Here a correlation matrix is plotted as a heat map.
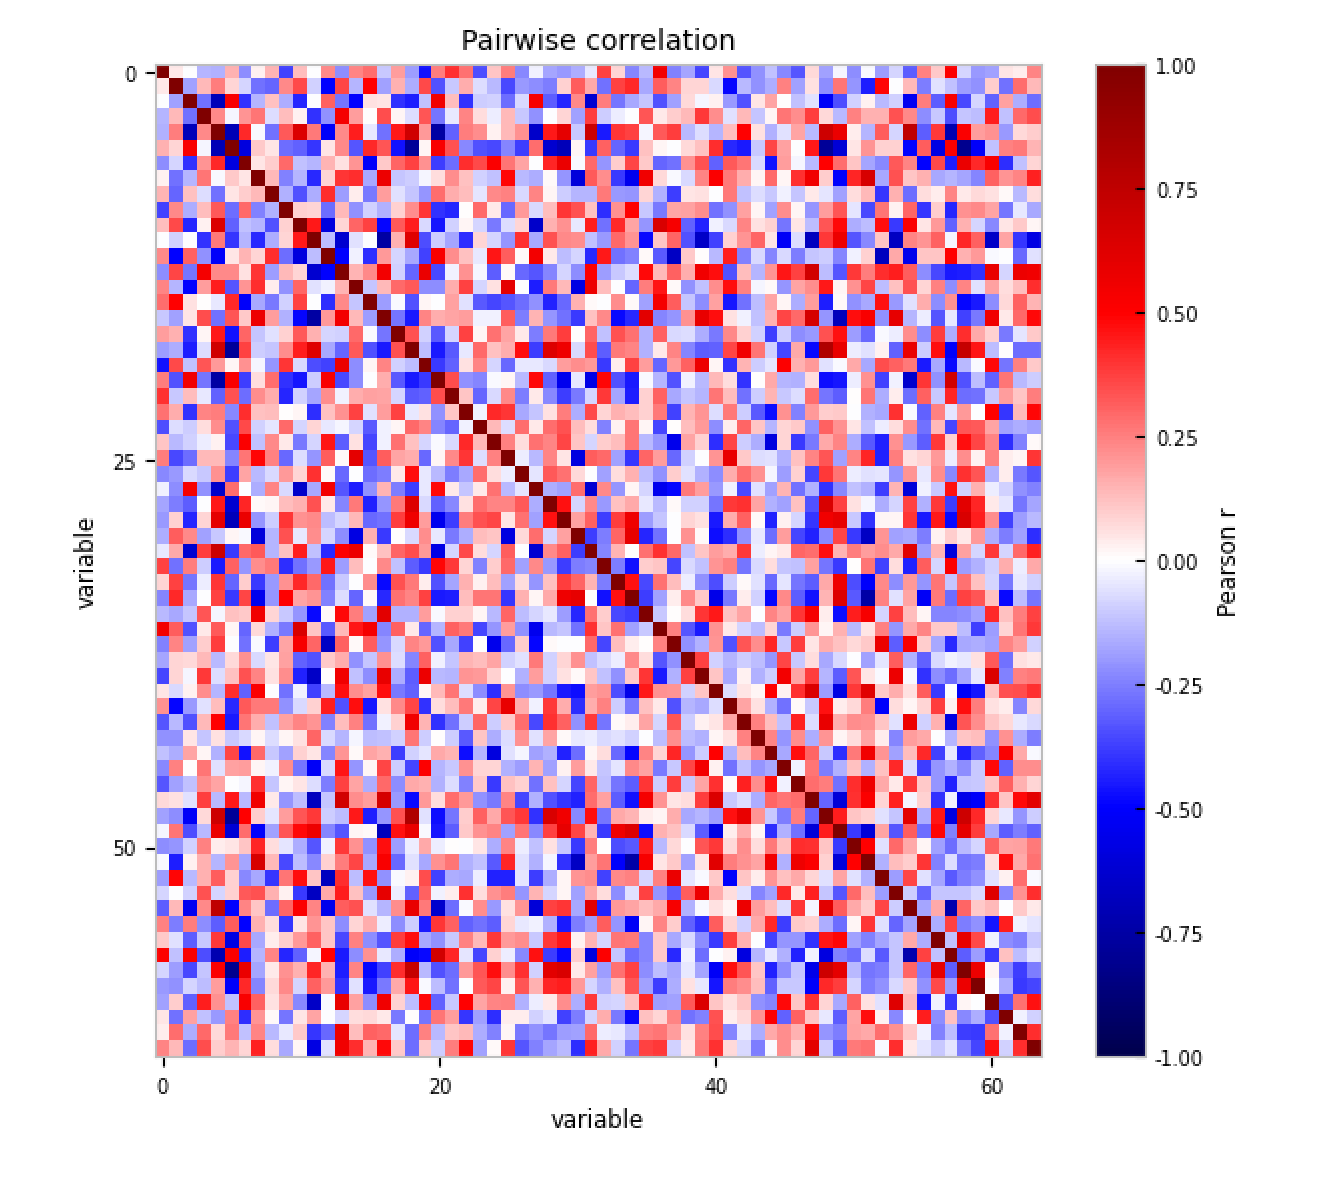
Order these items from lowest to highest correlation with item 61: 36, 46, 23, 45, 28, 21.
45, 23, 28, 36, 21, 46
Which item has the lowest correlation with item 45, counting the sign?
11
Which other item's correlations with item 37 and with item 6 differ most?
24
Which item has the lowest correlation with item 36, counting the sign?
27
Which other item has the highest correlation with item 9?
34
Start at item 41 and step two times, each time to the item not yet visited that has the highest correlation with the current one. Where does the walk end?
14
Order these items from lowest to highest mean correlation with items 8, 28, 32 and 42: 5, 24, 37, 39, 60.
5, 37, 39, 60, 24
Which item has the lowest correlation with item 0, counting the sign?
19
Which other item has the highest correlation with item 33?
49
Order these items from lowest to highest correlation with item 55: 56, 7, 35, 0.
56, 35, 7, 0
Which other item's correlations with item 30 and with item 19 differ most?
13
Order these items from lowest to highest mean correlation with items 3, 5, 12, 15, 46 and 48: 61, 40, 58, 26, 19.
58, 26, 19, 61, 40
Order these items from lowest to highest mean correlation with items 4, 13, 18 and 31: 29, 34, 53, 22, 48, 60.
53, 34, 22, 60, 29, 48
